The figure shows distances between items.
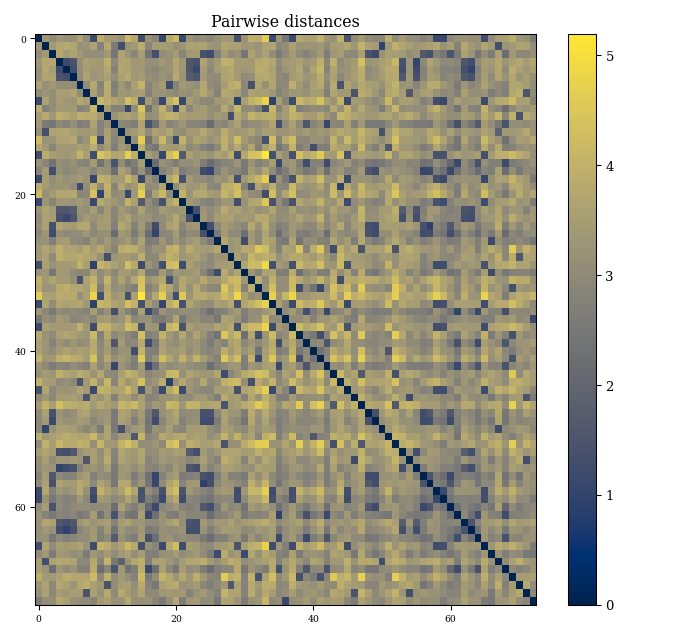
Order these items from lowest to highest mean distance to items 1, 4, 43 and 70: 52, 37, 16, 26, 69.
16, 52, 26, 37, 69
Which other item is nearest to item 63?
4
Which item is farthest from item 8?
33
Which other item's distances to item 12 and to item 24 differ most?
57
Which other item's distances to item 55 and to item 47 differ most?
3
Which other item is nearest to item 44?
19
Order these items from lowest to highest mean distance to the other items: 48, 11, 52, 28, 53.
11, 48, 53, 28, 52
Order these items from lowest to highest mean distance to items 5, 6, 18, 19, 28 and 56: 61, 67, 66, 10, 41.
61, 66, 10, 67, 41
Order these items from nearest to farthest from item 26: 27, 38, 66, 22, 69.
66, 38, 69, 22, 27
